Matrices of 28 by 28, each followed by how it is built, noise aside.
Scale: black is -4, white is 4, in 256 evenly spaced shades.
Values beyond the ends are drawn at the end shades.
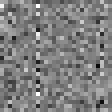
uneven columns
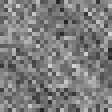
Toeplitz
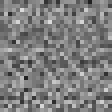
repeating columns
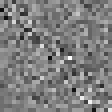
banded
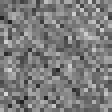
Toeplitz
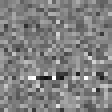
uneven rows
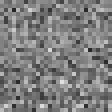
repeating columns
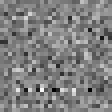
uneven rows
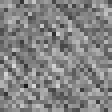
Toeplitz
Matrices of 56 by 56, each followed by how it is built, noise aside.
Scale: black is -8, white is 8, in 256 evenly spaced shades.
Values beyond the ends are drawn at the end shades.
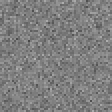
repeating columns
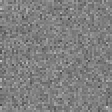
low rank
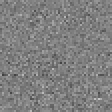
uneven rows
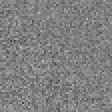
lower triangular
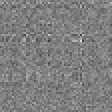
low rank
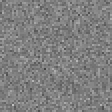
repeating columns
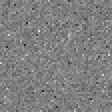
sparse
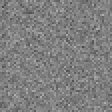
repeating rows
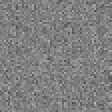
low rank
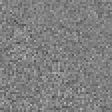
lower triangular
